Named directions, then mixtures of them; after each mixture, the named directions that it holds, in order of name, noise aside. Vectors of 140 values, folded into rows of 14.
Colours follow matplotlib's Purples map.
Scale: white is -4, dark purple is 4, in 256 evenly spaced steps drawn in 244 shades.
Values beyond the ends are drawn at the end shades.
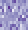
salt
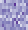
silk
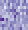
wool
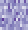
salt, silk, wool.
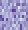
salt, silk, wool.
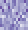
salt, silk.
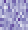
salt, silk, wool.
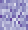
silk.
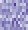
silk.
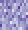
salt, silk, wool.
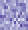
salt, silk.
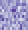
salt, silk, wool.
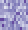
silk, wool.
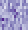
wool.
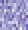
salt, silk, wool.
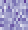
salt, silk, wool.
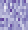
salt, wool.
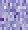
wool.
